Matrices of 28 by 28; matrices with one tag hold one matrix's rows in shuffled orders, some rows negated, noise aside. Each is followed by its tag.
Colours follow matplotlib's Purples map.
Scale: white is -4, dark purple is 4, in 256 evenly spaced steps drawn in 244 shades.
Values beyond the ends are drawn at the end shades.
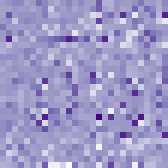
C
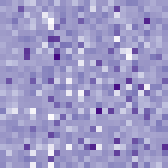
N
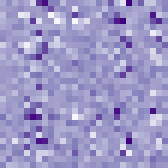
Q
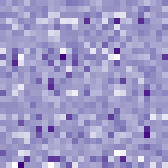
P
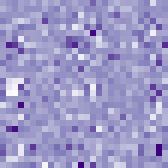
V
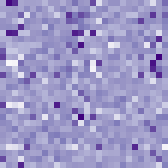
V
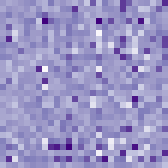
C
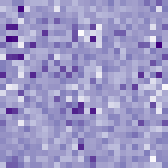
V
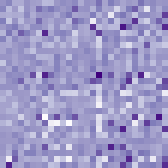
C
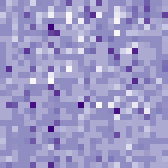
N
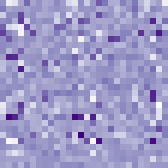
V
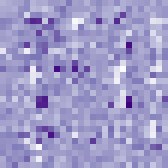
Q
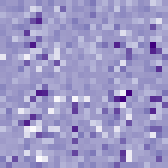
Q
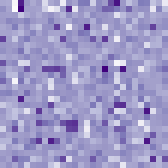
P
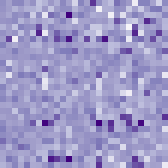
C
